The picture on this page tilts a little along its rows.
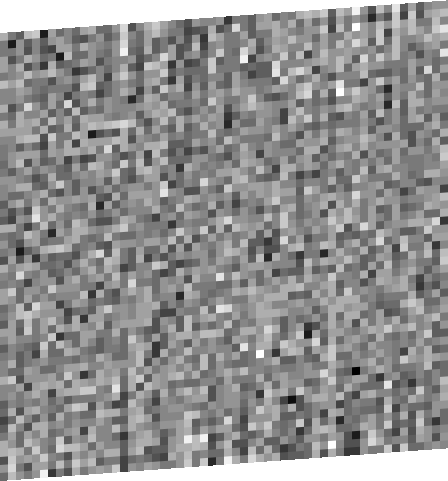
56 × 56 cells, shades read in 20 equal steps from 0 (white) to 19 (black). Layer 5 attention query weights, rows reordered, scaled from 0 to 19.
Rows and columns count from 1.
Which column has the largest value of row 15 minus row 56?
6
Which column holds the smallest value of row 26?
29
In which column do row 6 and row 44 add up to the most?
11
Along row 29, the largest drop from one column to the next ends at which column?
36
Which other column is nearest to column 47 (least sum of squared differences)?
53
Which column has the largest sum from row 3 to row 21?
24
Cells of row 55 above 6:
43
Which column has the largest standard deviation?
45
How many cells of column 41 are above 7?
35
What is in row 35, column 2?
9
